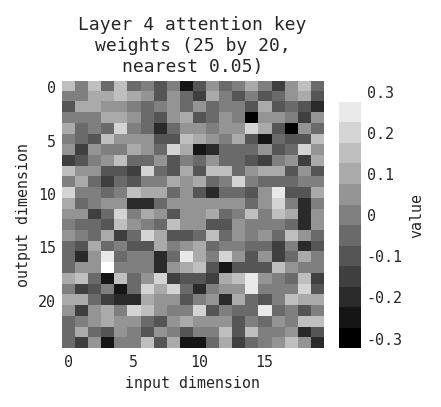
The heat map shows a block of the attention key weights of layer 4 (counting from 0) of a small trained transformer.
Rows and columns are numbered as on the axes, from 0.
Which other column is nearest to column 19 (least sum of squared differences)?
9
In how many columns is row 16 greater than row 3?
10
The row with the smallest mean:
24
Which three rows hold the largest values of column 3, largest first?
17, 16, 5
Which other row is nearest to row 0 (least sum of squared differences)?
1
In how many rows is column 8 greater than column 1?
11
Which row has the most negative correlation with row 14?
13
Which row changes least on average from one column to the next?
22
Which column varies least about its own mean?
2
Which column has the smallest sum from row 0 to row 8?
7
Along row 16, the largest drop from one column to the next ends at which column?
4
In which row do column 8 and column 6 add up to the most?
19
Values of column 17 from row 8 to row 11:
-0.1 -0.05 -0.1 0
